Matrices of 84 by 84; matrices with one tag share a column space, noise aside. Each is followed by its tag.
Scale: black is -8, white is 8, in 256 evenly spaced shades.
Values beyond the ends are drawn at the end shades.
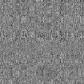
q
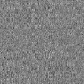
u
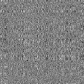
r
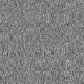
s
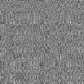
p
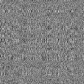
r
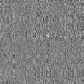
q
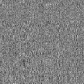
s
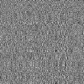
p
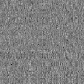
u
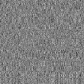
u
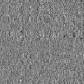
q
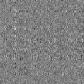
r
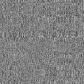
q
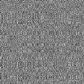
p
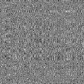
r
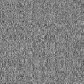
s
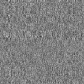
q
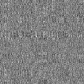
q
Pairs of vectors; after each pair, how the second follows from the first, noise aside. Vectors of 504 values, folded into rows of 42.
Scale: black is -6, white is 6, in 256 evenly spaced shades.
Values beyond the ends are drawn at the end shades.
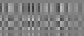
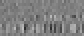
reversed, partly zeroed.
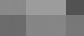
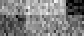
scaled up.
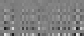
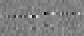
wrapped around, negated, partly zeroed.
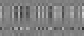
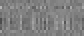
reversed, negated, shrunk.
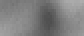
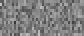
shuffled.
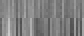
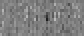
wrapped around, negated, partly zeroed.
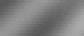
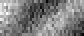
reversed, scaled up.
